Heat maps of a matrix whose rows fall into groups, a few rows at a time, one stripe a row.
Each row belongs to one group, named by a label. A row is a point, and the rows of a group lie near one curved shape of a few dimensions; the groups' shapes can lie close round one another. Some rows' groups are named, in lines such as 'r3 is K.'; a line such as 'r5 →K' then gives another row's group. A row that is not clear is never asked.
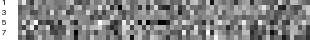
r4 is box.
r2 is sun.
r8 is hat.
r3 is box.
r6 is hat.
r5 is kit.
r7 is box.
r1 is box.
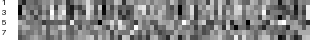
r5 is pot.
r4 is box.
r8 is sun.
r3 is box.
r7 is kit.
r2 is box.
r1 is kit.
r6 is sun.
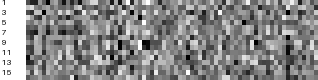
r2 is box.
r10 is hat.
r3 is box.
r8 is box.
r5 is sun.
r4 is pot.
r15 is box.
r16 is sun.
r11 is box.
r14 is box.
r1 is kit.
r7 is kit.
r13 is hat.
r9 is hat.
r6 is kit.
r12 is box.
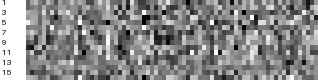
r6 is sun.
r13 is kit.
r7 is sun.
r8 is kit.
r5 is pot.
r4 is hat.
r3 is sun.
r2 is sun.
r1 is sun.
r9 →kit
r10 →hat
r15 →kit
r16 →pot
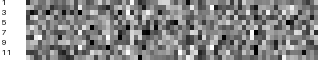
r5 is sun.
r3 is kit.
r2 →pot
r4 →sun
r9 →sun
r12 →pot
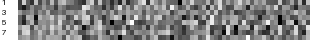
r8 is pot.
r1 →box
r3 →box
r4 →box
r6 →sun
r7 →sun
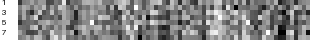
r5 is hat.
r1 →sun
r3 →hat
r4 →kit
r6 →sun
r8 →kit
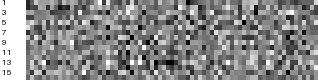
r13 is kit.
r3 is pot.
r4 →sun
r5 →sun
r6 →pot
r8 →box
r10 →sun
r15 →box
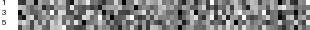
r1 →box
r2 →pot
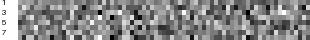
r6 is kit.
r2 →sun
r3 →pot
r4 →hat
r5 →hat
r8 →hat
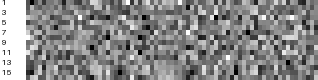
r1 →kit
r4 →pot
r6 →hat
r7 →box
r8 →pot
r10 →sun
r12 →kit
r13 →kit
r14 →hat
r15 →hat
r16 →sun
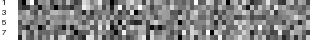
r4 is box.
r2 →kit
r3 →pot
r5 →sun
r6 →kit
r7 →box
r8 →box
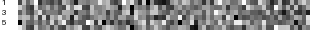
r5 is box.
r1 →kit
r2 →pot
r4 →sun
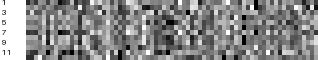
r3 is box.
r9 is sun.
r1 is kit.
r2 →hat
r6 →sun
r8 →sun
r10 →pot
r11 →kit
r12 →hat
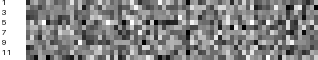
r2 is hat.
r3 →kit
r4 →kit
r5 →kit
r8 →box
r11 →sun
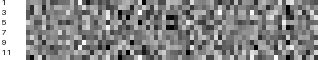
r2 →box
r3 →hat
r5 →pot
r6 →sun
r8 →box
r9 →box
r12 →hat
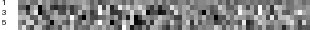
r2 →kit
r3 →kit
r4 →pot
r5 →hat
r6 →hat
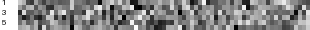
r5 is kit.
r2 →hat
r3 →box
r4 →kit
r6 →sun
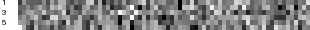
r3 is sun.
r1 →box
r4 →kit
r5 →pot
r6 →pot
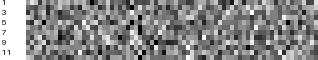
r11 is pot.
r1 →sun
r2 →kit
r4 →pot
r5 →box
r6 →pot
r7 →hat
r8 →hat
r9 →kit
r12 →pot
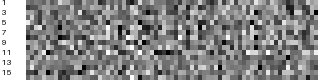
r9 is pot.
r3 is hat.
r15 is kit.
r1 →kit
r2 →sun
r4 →box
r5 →pot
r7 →sun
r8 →kit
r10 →sun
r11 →kit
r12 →box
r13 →box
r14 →box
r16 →hat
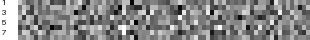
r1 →pot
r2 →sun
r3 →box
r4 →box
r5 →pot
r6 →kit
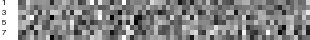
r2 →box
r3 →sun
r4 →hat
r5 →pot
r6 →hat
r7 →hat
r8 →hat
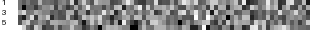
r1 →hat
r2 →kit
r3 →box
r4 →hat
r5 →sun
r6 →pot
